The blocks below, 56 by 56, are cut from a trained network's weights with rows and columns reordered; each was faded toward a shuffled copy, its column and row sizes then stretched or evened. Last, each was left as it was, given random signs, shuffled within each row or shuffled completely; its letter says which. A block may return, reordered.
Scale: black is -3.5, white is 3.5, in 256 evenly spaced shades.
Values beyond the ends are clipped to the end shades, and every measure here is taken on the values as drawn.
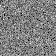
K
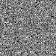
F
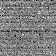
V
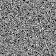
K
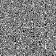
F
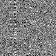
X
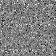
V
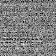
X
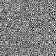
X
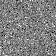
K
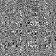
X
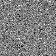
F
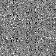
F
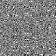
X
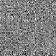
X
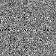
F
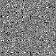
F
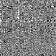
X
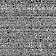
X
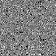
X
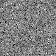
K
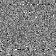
V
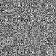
X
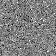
K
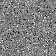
K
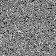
K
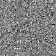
F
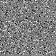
V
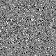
V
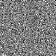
F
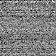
X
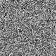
K
